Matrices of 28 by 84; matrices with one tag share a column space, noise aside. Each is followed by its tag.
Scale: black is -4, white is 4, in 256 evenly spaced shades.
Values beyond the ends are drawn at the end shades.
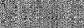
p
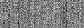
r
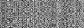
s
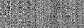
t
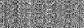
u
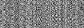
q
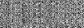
u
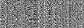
q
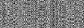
q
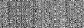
s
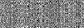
u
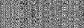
q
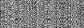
q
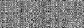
s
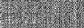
r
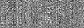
r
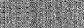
r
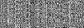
u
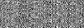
u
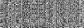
u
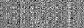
r
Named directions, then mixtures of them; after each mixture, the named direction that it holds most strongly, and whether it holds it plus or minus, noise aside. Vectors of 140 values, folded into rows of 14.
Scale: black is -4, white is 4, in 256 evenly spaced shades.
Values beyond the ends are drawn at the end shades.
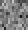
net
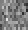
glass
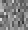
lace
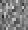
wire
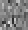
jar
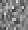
wire, plus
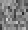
glass, plus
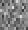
wire, plus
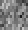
net, plus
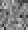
net, plus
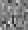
jar, plus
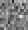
net, minus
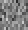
glass, plus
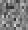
wire, minus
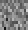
glass, minus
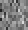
lace, minus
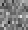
net, minus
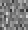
net, minus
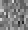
lace, plus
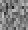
wire, minus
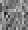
wire, minus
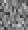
net, plus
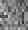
lace, plus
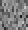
net, plus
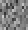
wire, minus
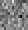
net, plus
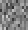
wire, minus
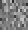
lace, minus
